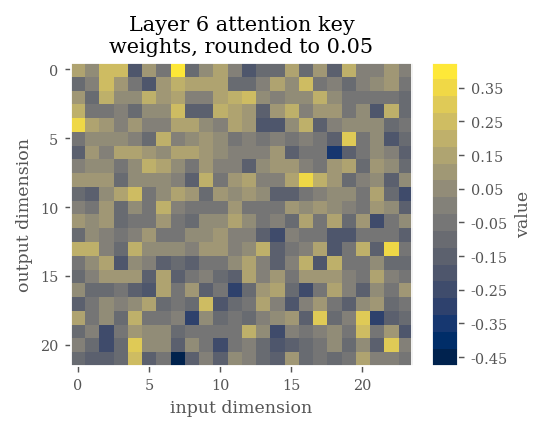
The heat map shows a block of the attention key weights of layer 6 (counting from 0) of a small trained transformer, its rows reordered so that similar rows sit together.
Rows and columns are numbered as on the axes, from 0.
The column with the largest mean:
4
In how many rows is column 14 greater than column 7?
7
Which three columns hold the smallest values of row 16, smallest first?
11, 16, 5
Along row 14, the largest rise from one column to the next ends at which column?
18
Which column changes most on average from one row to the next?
0
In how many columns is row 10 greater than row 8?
5
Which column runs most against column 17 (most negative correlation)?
8
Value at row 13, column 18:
-0.2
